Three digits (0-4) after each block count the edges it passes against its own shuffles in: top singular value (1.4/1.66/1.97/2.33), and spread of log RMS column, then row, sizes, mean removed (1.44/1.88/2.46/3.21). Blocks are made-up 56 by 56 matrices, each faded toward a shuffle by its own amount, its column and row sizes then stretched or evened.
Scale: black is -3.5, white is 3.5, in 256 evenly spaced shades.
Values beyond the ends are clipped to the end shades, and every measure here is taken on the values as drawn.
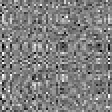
4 3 0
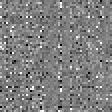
1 3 3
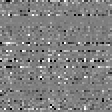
1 1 4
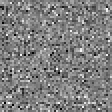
1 1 2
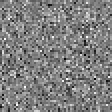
2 1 0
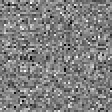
3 1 0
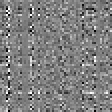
3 4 2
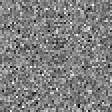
1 0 0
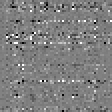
2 2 3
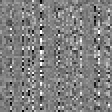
4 4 0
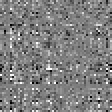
3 3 3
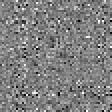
2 2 2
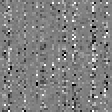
2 4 0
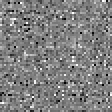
2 0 2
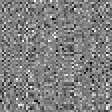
4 2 0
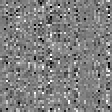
3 4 0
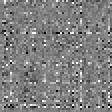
3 3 3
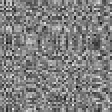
4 2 1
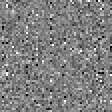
0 2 0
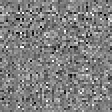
2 1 2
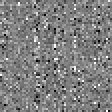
0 3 0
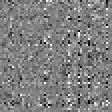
1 3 2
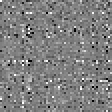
2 2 3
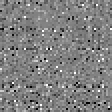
2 0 2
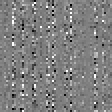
0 4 0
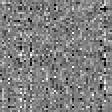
2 3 1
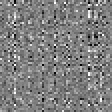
4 3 2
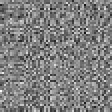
4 2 1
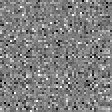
3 0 1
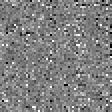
1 2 2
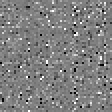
0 2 0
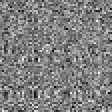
3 0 2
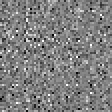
2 2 0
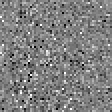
0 2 1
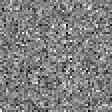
1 1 2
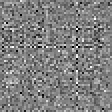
3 2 2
